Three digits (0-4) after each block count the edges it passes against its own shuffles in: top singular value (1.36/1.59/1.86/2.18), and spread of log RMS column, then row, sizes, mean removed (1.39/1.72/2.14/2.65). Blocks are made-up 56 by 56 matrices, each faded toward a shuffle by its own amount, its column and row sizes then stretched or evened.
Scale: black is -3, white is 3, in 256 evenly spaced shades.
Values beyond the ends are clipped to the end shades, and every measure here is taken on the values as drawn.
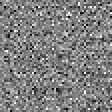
3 1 2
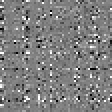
3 4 4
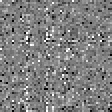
2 3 1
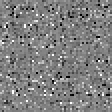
0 0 2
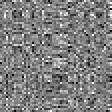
4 3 2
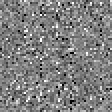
0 2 1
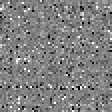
0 2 2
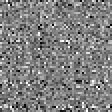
2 1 4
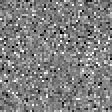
1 0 0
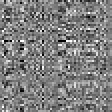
4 4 3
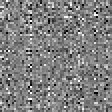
1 4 2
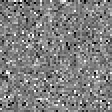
0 0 2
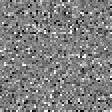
1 0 2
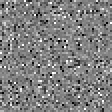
2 0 1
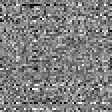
3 1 4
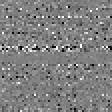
1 1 4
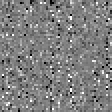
0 4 0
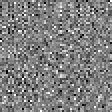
4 1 0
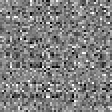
4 1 2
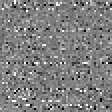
0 1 4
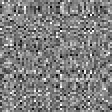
4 2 1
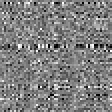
4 1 4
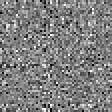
3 1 1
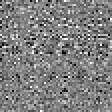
3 1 3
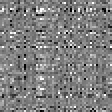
4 3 4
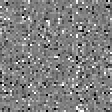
1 3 1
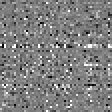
3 2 4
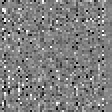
2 4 2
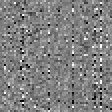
2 4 0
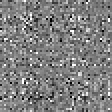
1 4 4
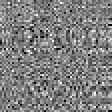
4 0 1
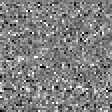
0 0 3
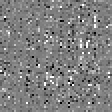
0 4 2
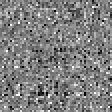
2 0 2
